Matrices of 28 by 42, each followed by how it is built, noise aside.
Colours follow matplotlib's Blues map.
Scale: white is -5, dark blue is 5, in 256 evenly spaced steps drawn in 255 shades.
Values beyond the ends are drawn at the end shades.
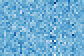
uneven columns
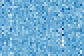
uneven columns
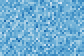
noise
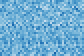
repeating columns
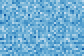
repeating columns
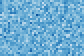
noise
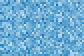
repeating rows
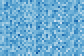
repeating rows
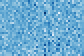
uneven columns
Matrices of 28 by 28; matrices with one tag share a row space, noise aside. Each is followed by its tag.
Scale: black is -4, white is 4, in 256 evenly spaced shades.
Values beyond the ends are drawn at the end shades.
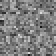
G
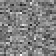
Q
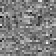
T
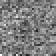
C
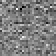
C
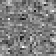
Q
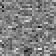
T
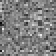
T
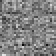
C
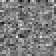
G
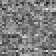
C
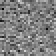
G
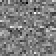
Q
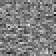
G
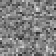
C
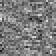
T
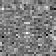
T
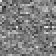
C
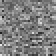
T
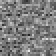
C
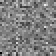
C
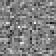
Q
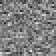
Q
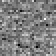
C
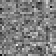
T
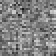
C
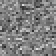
C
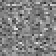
C
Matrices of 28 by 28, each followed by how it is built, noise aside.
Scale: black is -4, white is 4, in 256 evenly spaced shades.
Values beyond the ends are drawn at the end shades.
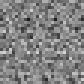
repeating columns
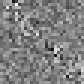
block diagonal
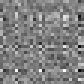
low rank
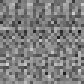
repeating columns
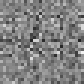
low rank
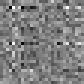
low rank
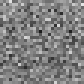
repeating columns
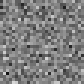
repeating columns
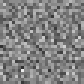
repeating columns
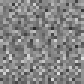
repeating columns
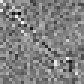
banded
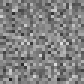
repeating columns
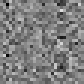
low rank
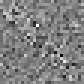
banded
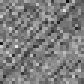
Hankel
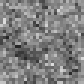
smooth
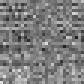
blocks
